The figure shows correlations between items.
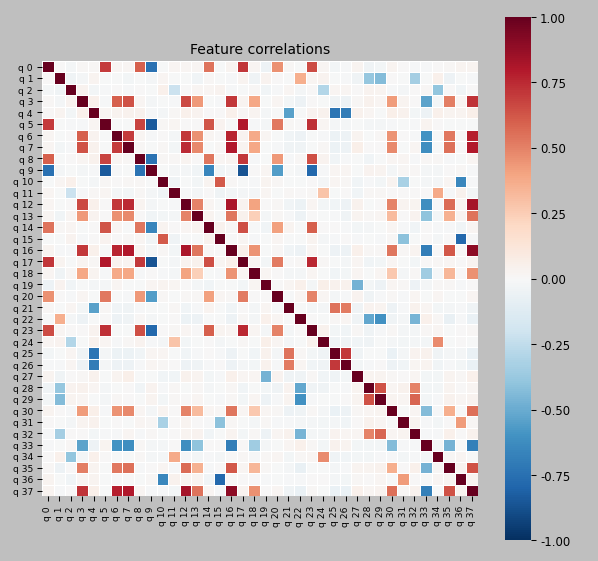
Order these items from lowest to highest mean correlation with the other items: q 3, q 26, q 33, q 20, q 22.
q 33, q 22, q 26, q 20, q 3
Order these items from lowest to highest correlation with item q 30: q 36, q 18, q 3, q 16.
q 36, q 18, q 3, q 16
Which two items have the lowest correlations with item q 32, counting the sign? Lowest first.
q 22, q 1
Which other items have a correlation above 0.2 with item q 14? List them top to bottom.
q 0, q 5, q 8, q 17, q 20, q 23
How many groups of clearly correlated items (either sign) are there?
7
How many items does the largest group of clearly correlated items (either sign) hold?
11
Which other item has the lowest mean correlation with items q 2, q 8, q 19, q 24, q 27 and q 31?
q 9
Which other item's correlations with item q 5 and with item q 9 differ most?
q 17
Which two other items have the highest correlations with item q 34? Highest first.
q 24, q 11
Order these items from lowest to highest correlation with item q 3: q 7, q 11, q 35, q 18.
q 11, q 18, q 35, q 7
